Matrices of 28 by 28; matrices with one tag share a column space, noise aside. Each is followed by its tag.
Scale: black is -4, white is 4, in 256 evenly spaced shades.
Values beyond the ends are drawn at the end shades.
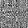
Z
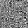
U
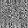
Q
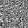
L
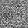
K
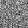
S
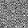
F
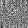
Z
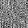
S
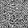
F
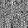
S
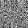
Z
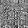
Q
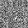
U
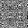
K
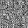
S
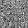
L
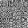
U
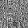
L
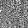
Z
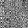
U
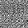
F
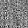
Q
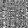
Q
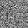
K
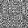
F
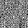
S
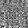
Q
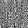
Q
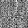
U
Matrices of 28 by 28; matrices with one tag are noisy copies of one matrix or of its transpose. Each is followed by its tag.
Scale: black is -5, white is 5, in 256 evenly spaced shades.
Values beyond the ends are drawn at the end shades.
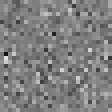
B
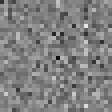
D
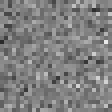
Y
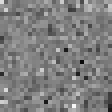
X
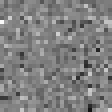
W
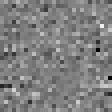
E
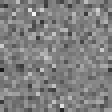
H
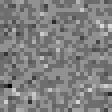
E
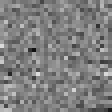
X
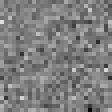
W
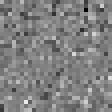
E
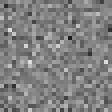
H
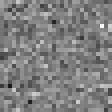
E
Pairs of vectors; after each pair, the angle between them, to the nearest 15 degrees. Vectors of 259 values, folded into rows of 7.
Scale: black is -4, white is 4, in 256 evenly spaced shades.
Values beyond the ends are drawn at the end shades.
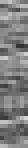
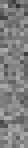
120 degrees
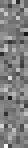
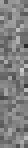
90 degrees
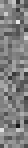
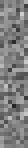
75 degrees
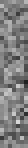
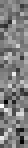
105 degrees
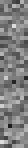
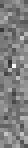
90 degrees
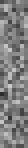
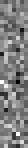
60 degrees
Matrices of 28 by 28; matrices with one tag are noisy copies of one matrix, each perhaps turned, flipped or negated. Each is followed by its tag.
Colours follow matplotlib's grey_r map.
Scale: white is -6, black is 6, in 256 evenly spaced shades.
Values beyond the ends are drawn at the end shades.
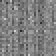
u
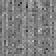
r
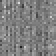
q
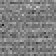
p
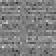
q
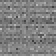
u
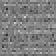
r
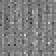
p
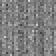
u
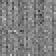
u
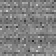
u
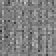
p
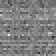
q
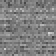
q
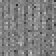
p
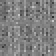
q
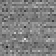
r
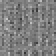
p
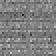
u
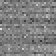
u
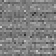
u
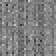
u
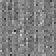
u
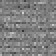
p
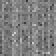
u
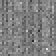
r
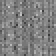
r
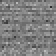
q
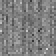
r
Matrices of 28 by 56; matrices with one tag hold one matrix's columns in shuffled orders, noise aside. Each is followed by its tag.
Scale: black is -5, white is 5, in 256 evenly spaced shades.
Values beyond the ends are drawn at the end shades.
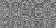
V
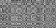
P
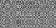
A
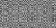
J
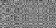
P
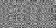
P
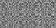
V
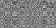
A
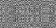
J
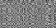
P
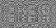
J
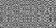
J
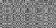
P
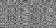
P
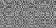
A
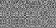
A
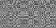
A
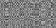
V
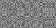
V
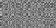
V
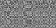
A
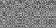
A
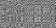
J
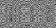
J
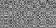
A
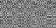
A
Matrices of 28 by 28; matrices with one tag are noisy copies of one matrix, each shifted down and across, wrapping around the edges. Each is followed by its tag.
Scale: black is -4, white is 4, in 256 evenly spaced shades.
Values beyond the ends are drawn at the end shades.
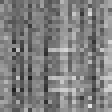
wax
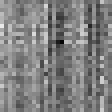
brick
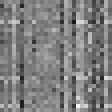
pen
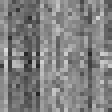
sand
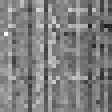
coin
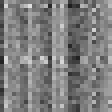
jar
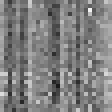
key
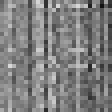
coin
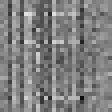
pen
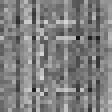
coin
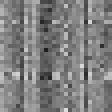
jar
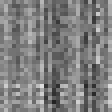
brick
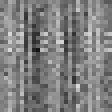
brick
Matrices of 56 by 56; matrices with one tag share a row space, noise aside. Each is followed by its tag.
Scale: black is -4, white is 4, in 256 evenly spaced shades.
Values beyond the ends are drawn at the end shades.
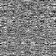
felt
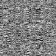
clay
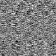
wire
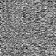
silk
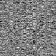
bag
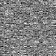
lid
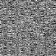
felt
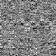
felt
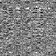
clay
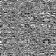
felt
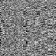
silk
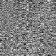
bag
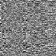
silk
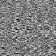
wire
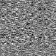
wire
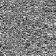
silk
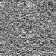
bag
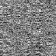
clay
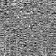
lid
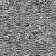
clay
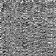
silk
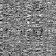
clay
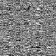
clay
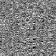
bag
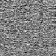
lid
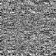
felt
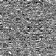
clay
